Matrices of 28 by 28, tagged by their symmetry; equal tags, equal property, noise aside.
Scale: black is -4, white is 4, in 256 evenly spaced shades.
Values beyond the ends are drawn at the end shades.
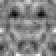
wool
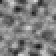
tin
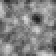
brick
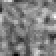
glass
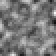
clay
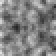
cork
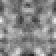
wool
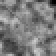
brick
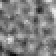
glass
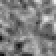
glass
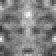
wool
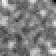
brick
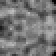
cork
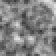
brick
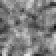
glass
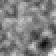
clay
